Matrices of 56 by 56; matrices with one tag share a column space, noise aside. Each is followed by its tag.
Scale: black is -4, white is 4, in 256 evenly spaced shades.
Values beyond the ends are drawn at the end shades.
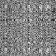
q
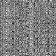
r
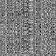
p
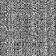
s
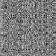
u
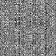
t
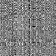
s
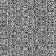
t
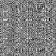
q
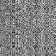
t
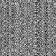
r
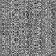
p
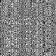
r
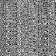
r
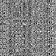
r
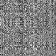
t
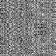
p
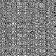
r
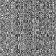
u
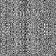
p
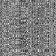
r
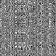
t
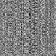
p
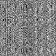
q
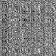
q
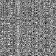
r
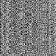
p
